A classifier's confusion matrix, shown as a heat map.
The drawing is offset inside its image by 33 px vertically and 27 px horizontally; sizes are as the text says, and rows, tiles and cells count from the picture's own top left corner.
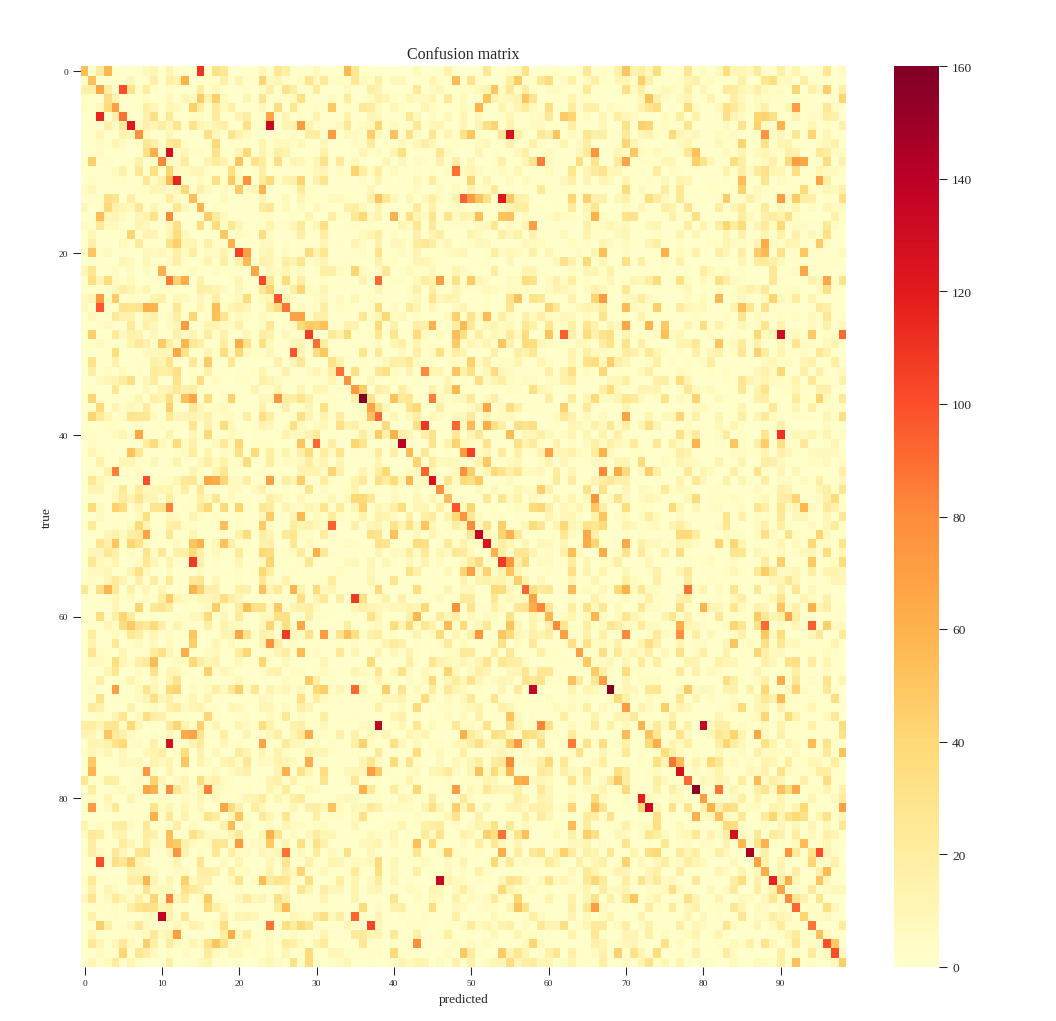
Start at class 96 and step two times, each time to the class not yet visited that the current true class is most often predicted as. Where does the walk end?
52
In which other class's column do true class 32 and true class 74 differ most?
11
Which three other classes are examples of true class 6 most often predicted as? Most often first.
24, 28, 90
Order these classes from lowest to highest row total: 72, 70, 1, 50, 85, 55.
70, 55, 1, 85, 50, 72
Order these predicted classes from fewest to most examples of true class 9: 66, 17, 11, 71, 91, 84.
84, 91, 17, 71, 66, 11
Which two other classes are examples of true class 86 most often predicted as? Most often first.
95, 26
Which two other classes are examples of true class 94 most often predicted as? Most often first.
37, 24
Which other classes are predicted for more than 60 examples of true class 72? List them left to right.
38, 59, 80
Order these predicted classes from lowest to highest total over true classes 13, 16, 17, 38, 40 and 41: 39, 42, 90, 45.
39, 42, 45, 90
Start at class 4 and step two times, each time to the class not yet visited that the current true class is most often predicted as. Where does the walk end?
66
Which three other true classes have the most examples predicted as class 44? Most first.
39, 33, 50
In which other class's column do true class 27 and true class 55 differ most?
28
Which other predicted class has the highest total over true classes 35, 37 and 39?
48
